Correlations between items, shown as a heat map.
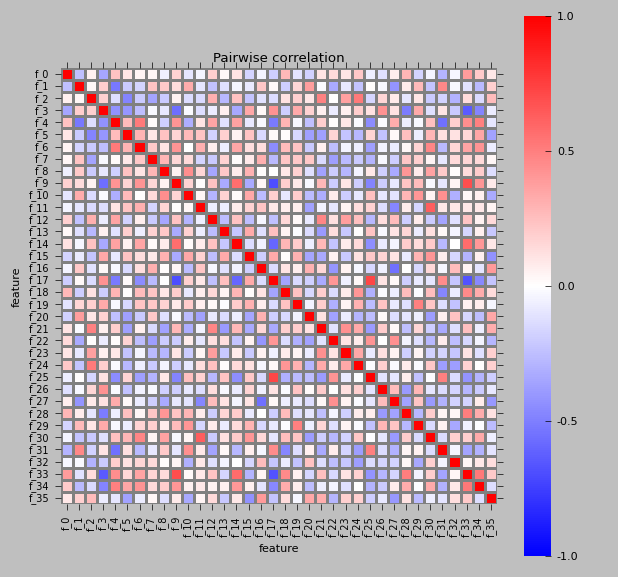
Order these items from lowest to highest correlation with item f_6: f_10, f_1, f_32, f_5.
f_1, f_10, f_32, f_5
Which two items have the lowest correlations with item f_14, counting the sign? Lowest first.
f_17, f_25
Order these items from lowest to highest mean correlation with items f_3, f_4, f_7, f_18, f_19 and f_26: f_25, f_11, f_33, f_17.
f_25, f_17, f_11, f_33
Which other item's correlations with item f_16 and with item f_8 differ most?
f_10
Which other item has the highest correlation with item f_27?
f_22
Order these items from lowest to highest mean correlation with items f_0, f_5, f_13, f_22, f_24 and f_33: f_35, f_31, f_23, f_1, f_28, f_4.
f_1, f_31, f_35, f_23, f_4, f_28
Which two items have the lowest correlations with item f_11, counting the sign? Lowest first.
f_27, f_20
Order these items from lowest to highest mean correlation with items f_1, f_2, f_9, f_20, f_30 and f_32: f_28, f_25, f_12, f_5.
f_25, f_5, f_12, f_28
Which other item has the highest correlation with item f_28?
f_33
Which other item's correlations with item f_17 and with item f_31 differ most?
f_9
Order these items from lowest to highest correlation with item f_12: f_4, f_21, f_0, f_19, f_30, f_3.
f_30, f_3, f_19, f_0, f_4, f_21
